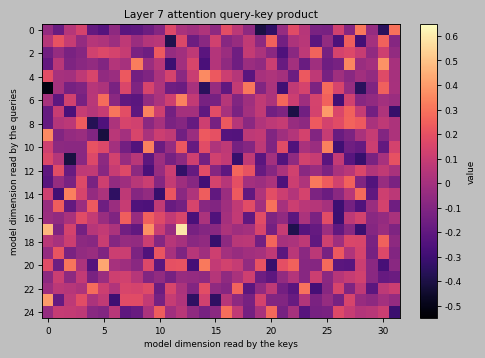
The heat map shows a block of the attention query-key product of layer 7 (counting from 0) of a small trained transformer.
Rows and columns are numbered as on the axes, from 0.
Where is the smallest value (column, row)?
0, 5
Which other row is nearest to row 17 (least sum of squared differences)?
10
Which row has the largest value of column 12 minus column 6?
17
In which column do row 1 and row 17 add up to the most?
12
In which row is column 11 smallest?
1
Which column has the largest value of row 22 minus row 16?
26
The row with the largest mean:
4
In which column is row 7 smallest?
22
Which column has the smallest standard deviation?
29
